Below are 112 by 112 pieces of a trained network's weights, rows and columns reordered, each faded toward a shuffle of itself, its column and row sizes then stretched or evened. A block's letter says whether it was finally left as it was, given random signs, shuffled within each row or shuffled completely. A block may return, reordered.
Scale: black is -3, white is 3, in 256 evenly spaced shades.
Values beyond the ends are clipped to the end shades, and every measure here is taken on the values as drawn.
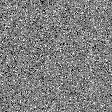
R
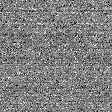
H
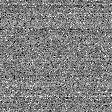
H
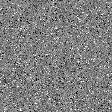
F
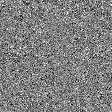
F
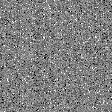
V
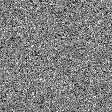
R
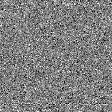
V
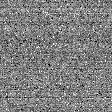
H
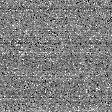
V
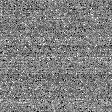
H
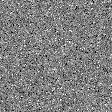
R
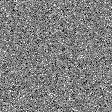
R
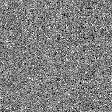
V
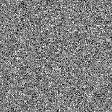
V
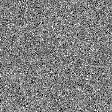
F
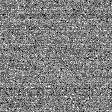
H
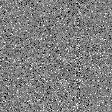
F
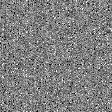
V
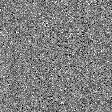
V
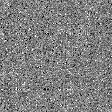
V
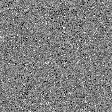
F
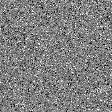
F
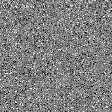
V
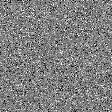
V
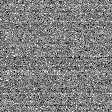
H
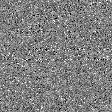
F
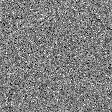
R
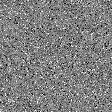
H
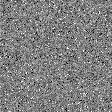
R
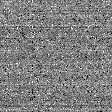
V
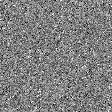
F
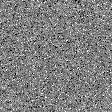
R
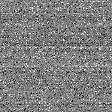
V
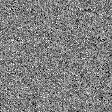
F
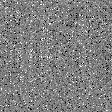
V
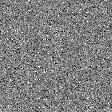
H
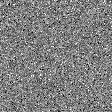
R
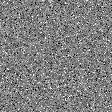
R
